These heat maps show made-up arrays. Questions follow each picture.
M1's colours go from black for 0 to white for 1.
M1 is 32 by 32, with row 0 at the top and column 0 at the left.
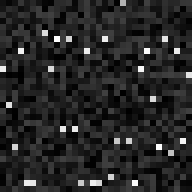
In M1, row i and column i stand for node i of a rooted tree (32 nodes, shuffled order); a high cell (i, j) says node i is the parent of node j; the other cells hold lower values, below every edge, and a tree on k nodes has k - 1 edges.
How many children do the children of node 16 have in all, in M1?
1
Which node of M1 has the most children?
30
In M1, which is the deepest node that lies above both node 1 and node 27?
6
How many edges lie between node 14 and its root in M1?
3
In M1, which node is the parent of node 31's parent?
21
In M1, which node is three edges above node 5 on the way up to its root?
11
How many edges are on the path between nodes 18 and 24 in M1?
3
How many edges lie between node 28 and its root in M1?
6
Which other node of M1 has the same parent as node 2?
26
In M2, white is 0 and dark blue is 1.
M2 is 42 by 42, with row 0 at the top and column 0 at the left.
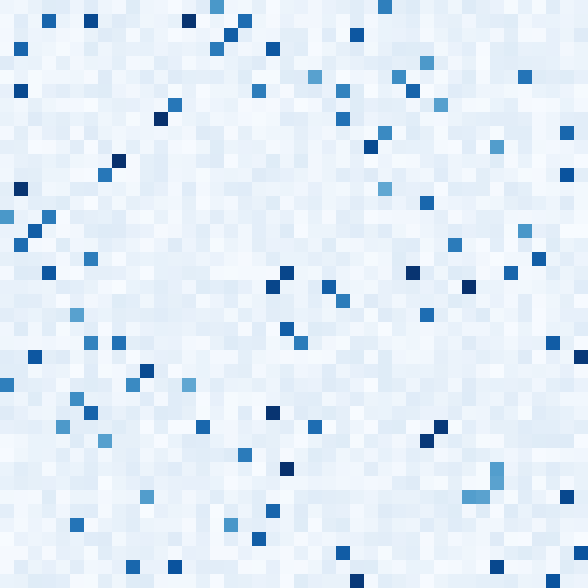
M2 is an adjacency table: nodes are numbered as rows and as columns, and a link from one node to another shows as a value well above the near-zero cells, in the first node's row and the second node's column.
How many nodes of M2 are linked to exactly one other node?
11
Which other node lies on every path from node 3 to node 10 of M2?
node 35
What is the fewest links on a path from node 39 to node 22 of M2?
7
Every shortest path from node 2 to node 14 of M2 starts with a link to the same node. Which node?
node 16
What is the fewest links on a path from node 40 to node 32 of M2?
6
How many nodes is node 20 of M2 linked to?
3
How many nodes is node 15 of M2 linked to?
2
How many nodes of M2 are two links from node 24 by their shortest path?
5
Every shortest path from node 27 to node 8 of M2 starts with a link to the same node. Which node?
node 13
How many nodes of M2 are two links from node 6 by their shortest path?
8
